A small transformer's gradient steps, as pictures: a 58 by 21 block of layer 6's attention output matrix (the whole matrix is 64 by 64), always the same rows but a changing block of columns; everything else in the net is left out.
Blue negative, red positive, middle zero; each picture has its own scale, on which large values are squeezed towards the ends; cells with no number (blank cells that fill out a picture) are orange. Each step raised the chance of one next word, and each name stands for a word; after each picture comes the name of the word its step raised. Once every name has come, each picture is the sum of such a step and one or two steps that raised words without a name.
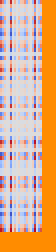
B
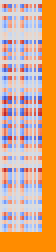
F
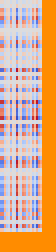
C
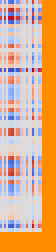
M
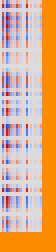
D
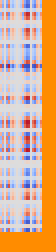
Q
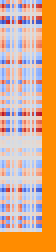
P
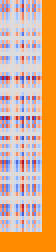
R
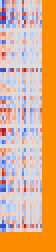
M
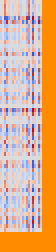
D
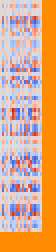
R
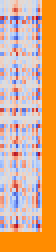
D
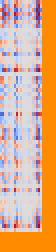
M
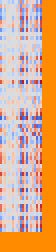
C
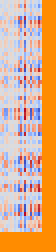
R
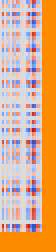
B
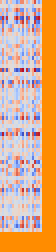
M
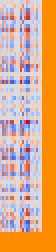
Q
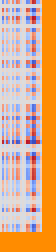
F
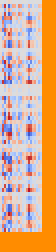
R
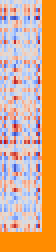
F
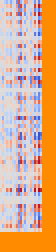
R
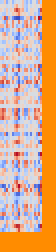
R
